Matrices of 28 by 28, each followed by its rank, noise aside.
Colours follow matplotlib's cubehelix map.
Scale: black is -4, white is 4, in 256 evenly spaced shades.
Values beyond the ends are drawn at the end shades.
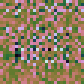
four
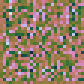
seven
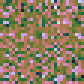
five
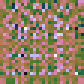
four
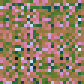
five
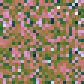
six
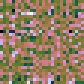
five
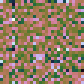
four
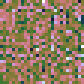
five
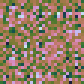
seven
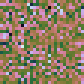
seven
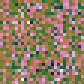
seven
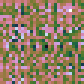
five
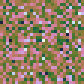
six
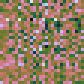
five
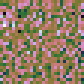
seven
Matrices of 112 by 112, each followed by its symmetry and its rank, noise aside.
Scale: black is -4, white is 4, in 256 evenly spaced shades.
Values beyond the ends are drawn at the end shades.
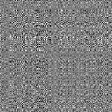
antisymmetric, rank six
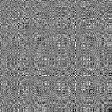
symmetric, rank six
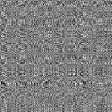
no symmetry, rank six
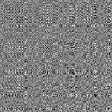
symmetric, rank six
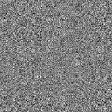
no symmetry, rank twelve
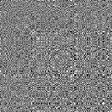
symmetric, rank six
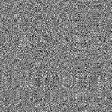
no symmetry, rank twelve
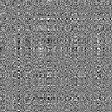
antisymmetric, rank six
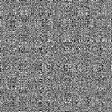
antisymmetric, rank twelve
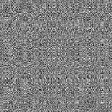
no symmetry, rank eight
